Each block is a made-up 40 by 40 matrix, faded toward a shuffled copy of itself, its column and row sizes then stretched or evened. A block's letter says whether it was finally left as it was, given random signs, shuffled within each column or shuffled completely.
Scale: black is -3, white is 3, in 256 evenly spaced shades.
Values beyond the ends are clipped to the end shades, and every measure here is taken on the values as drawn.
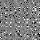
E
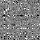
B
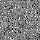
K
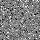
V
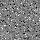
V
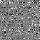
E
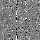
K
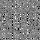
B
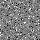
V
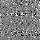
B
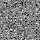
K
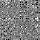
B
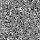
B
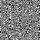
K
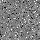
V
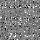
B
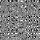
E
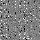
K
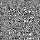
B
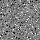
V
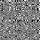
E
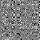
E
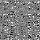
E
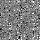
K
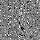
K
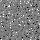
V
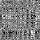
E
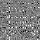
E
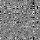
E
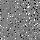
K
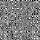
E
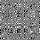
E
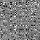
E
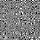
E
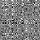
E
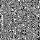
K
